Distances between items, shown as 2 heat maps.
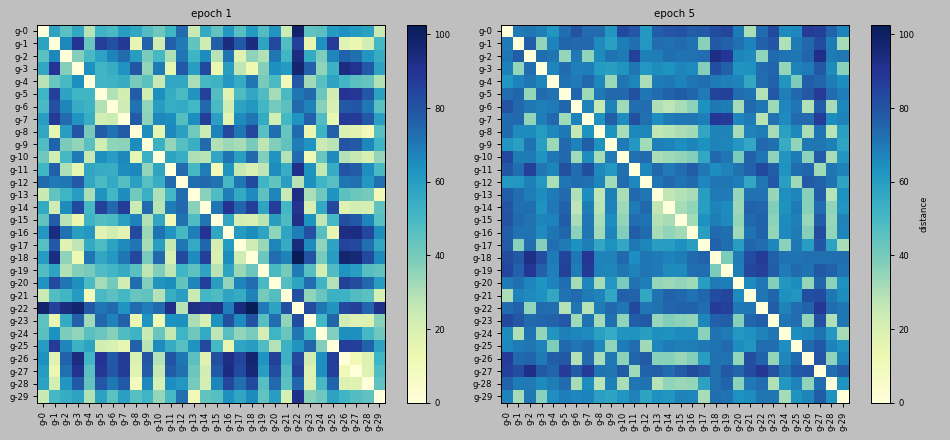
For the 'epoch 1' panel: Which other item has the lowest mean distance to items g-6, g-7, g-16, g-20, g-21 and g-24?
g-25
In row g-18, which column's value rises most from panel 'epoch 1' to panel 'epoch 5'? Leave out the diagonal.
g-3
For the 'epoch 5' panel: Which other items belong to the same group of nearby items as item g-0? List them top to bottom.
g-21
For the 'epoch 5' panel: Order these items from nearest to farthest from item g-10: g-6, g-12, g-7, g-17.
g-6, g-17, g-7, g-12
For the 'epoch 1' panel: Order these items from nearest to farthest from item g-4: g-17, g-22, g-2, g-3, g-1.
g-1, g-2, g-17, g-3, g-22
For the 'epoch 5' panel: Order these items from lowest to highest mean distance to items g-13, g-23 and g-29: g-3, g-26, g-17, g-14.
g-14, g-26, g-17, g-3
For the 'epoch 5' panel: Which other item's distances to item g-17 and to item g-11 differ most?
g-27
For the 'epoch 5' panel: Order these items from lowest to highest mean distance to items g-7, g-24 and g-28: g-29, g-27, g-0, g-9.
g-29, g-9, g-0, g-27
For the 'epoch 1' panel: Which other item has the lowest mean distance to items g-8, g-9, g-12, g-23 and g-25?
g-10
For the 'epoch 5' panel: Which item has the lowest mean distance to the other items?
g-8
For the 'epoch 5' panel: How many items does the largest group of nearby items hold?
11
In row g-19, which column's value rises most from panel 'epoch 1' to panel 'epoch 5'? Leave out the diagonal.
g-2
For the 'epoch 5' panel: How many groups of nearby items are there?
7
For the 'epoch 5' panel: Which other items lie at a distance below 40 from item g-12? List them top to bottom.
g-4, g-9, g-25
